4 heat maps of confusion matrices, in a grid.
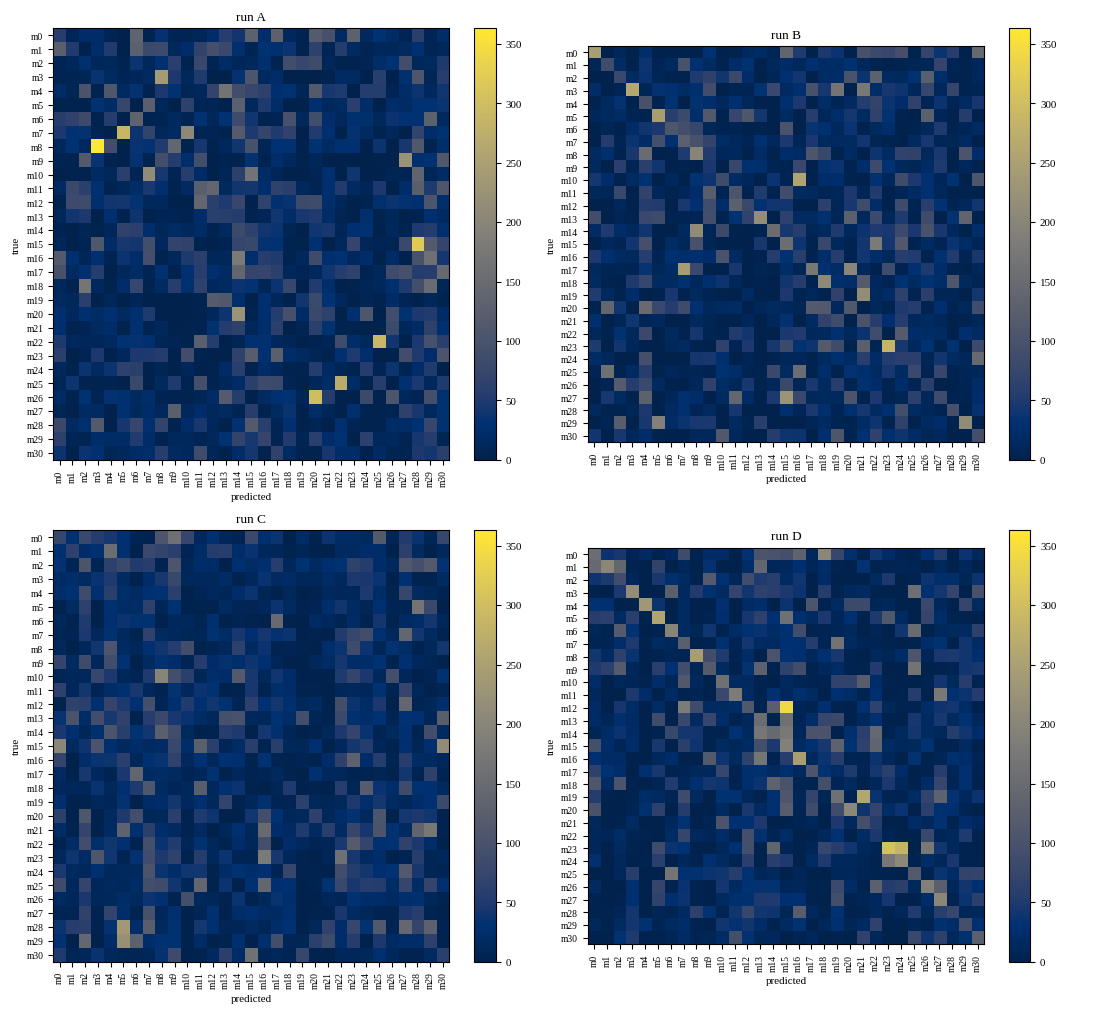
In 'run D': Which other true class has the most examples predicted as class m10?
m21
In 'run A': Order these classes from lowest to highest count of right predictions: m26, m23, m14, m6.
m23, m14, m26, m6
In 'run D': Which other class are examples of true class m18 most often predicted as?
m14
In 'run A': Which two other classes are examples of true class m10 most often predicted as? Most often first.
m7, m15
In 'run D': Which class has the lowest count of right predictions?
m22
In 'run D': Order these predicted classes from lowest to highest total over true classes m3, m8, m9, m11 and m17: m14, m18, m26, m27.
m26, m18, m14, m27
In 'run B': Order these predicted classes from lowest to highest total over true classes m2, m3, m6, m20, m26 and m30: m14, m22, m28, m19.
m28, m14, m22, m19
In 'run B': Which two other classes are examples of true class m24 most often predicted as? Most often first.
m30, m4
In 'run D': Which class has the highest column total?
m15
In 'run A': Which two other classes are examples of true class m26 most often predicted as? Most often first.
m20, m13
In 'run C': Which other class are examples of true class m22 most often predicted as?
m23
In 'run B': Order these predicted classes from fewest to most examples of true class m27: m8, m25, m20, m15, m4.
m8, m25, m20, m4, m15
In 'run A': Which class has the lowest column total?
m19
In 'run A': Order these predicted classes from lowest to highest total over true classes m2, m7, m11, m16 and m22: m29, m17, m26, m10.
m26, m17, m10, m29
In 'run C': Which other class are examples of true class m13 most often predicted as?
m30
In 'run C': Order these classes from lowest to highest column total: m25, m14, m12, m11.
m12, m14, m11, m25
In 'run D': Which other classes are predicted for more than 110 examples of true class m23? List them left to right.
m14, m24, m26
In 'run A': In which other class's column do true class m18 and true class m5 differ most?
m2
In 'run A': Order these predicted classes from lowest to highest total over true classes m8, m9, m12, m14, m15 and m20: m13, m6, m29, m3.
m13, m6, m29, m3
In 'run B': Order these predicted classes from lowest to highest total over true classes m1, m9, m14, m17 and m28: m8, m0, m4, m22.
m0, m22, m4, m8
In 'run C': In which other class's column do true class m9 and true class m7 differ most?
m27
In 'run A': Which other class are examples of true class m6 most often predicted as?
m29
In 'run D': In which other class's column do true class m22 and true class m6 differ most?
m25
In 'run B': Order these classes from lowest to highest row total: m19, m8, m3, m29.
m19, m29, m8, m3
